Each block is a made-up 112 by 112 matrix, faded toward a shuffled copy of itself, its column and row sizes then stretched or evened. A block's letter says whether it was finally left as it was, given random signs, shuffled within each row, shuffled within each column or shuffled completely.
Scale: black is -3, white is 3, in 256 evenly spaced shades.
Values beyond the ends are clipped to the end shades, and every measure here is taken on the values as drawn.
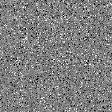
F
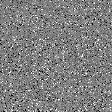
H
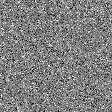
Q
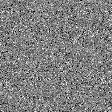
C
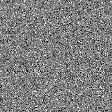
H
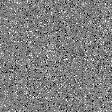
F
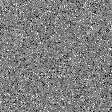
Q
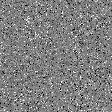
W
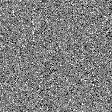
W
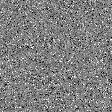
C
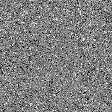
W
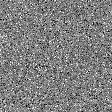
Q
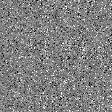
F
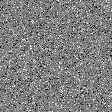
Q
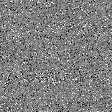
C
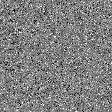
C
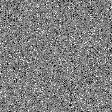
W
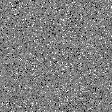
F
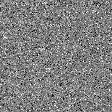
C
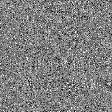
H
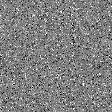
F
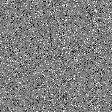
W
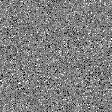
H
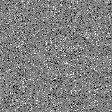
W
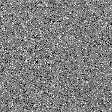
W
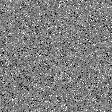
C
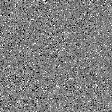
H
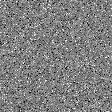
Q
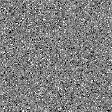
H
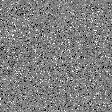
C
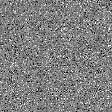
H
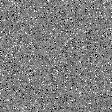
F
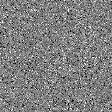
H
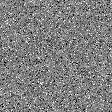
Q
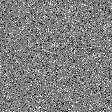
W
